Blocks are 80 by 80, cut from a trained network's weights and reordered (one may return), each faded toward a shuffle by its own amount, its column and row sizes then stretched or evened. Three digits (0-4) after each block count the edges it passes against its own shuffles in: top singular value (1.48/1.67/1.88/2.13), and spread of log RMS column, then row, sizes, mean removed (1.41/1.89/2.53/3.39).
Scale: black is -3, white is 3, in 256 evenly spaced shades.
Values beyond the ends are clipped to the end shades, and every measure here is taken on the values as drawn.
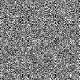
3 2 0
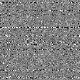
1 1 3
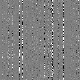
3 4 0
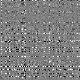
4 3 4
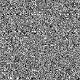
1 1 1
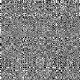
4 2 3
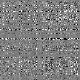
1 3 4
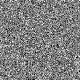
2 0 0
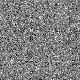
1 0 1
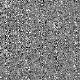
0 3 1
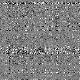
0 2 4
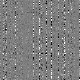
2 4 0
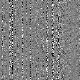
2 4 0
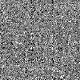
1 1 2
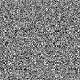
3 0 2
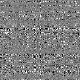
1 2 4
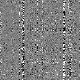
3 4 2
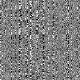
4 4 0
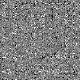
0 3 2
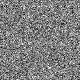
0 0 0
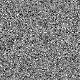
0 0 2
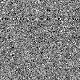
0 0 1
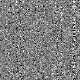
1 3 1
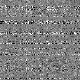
0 2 4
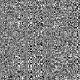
4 3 2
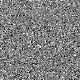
0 0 2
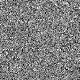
0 1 0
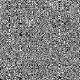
3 2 1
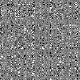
1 4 3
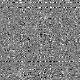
0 2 3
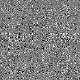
0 3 3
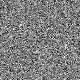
0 0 1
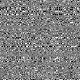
4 1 4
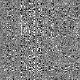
3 4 2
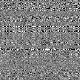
4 0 4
